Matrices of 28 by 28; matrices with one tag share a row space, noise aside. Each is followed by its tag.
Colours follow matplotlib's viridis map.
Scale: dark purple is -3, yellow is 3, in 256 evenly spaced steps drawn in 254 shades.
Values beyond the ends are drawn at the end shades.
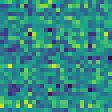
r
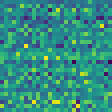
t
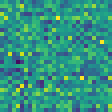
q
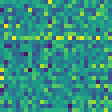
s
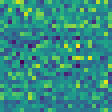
q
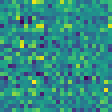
q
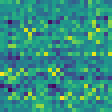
r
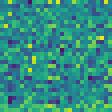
r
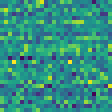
q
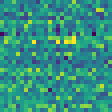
t
